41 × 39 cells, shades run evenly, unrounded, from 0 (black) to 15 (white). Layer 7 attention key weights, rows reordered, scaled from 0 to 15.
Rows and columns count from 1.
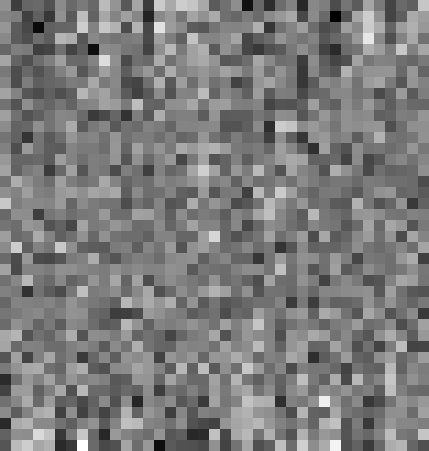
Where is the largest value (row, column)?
41, 8
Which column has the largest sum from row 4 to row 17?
19
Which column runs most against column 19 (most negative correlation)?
5
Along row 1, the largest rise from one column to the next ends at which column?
15
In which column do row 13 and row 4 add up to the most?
34
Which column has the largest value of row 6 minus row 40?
10
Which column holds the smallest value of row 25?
2
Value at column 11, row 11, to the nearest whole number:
6
